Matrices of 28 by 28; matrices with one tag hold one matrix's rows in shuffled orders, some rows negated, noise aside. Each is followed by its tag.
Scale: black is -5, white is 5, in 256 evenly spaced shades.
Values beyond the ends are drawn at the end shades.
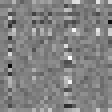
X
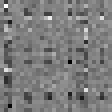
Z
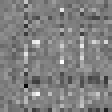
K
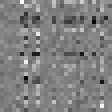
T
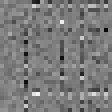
K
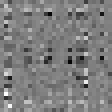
Z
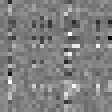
X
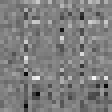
K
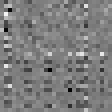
Z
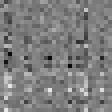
Z
